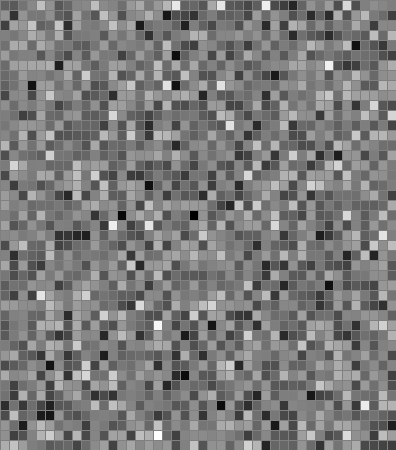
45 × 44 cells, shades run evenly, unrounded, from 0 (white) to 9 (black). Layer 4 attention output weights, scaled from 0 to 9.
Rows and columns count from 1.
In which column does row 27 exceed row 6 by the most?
16
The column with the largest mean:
8
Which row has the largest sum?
42
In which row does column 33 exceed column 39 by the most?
1
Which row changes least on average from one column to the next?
4
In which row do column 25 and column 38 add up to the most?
41
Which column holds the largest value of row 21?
26
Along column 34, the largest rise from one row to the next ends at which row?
36
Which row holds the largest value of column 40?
5
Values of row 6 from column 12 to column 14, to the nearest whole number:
5 5 7
